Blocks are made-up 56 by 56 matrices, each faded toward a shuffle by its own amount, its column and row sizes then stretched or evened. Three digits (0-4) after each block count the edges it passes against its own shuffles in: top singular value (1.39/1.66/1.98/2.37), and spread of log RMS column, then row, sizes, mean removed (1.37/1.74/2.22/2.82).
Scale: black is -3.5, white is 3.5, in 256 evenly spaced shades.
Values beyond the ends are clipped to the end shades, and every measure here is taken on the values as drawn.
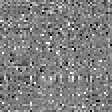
3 0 1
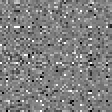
3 2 2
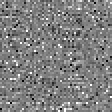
2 0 0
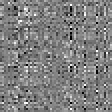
4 4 2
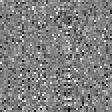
3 2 0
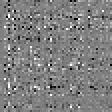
2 4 3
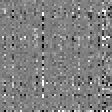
3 4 3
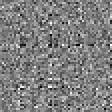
3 2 2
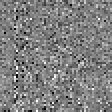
2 3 0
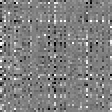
4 4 3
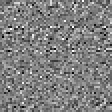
2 1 2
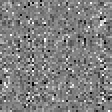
3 2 1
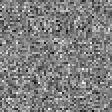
2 0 2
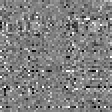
2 2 3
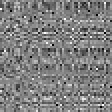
4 0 2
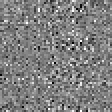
1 3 2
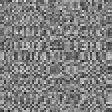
4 2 1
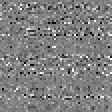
2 0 4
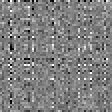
4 4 3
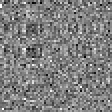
3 1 1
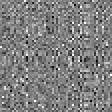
4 3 0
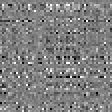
3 2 4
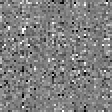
0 3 2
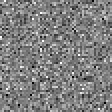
3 1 0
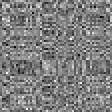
4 1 0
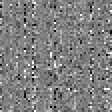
0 4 1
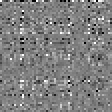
4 3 3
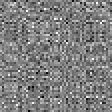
4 2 2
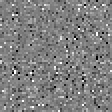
1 1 1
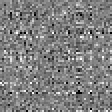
3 2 3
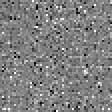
0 2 0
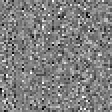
1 3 0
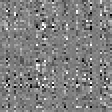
2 4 3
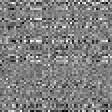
4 0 4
